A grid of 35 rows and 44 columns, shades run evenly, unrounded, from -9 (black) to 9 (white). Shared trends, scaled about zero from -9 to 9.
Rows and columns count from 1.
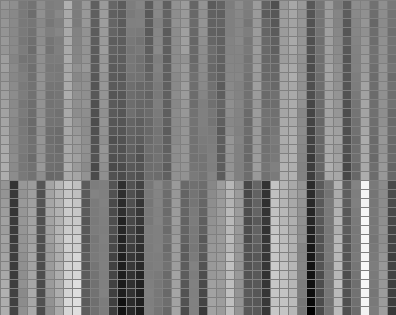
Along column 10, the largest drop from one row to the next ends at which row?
21
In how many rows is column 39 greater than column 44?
15
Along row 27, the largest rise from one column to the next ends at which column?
31
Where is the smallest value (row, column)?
35, 35
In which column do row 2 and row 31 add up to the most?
41
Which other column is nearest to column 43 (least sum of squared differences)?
20
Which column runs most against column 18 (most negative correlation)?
1
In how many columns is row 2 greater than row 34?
21
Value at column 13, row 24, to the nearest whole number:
-4
